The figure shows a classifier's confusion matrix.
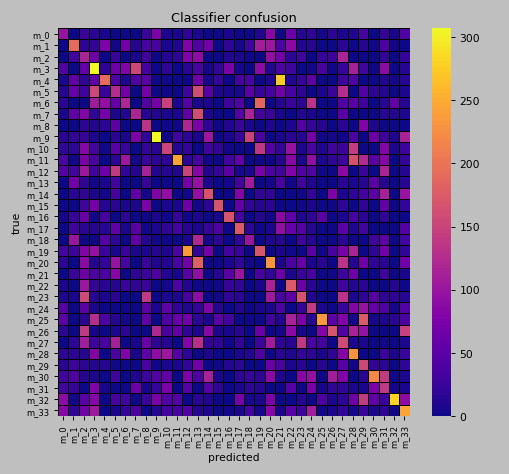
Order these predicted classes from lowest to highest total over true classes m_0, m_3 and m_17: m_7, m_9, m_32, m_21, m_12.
m_32, m_12, m_9, m_21, m_7
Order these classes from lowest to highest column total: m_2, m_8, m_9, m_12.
m_9, m_8, m_12, m_2
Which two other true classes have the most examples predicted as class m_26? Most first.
m_30, m_14
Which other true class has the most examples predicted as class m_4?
m_6
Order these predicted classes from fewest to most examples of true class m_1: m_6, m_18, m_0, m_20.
m_0, m_18, m_6, m_20
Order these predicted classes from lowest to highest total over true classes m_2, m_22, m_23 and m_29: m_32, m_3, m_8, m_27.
m_32, m_3, m_8, m_27
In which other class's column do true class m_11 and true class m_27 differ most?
m_28
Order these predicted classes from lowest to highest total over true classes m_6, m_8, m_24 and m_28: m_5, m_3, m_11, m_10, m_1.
m_1, m_11, m_5, m_3, m_10
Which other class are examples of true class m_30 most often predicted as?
m_31
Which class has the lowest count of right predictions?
m_21
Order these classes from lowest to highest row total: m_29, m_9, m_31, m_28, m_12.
m_29, m_31, m_28, m_9, m_12
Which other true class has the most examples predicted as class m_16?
m_3
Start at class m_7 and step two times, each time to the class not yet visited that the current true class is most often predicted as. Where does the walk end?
m_18
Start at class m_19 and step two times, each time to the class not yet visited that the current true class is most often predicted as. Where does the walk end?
m_5
